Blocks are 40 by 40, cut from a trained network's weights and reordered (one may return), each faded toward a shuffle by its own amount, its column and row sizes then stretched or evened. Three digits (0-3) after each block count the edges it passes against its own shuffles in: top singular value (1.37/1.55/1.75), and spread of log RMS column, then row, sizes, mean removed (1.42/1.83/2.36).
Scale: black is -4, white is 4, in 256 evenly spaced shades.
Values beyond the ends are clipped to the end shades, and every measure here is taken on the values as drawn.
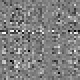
3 3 2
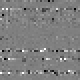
1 0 3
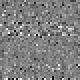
2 0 2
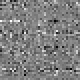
2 2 3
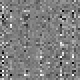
3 3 1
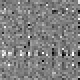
3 2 1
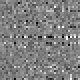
3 1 2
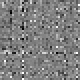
3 2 2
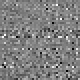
0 1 3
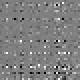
2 2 3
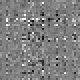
1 3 2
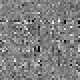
1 2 2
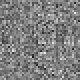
2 1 0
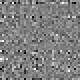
1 2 3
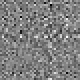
3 2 1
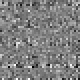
2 1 3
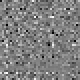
0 1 3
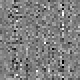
0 3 0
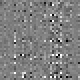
2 3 2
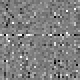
3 2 1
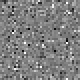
0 0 0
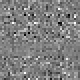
0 1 3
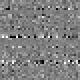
2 1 3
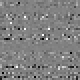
0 0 3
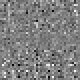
1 2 2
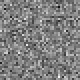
1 0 1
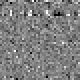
2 0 1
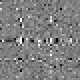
3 2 2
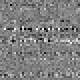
3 0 3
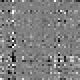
1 3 3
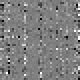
1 3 1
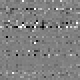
2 0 3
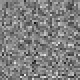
3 1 1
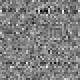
3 0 2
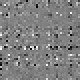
2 2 3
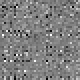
2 2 2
